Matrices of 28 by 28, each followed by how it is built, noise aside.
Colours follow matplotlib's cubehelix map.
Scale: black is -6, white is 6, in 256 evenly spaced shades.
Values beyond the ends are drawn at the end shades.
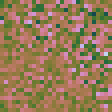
upper triangular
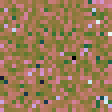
sparse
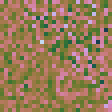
upper triangular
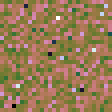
sparse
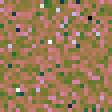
sparse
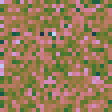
low rank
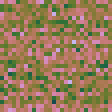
blocks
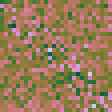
banded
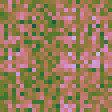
blocks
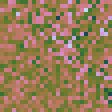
upper triangular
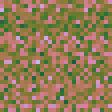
repeating columns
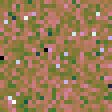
sparse
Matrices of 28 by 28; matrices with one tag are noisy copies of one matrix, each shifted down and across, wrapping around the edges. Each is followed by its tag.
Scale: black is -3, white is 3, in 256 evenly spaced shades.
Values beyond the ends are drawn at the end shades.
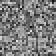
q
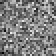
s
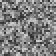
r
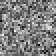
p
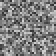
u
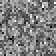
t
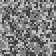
u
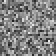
s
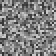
p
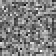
s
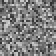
r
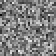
u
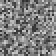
t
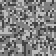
q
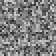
u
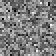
r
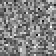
u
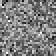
s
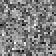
t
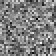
p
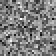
u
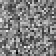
q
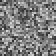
r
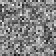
q
